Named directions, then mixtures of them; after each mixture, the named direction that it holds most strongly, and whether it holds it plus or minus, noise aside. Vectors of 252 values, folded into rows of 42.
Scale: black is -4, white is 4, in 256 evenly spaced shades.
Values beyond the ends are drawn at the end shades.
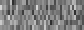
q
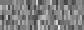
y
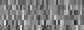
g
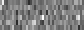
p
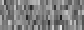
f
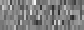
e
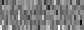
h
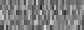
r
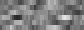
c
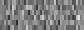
q, minus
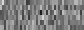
p, plus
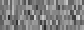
q, minus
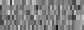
q, minus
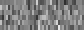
y, plus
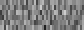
r, minus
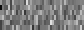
q, minus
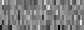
h, minus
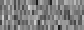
y, minus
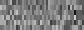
q, plus
